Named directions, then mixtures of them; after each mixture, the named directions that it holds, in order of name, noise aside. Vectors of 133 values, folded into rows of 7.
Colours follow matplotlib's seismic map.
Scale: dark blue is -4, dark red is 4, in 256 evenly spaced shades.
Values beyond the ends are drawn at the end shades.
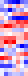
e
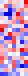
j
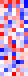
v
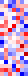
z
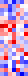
e, j, z.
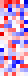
v.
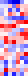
e, v, z.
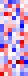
j, v, z.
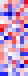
j.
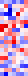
e, j, z.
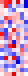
v.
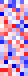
z.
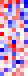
v.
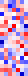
z.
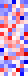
e, v, z.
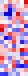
j.
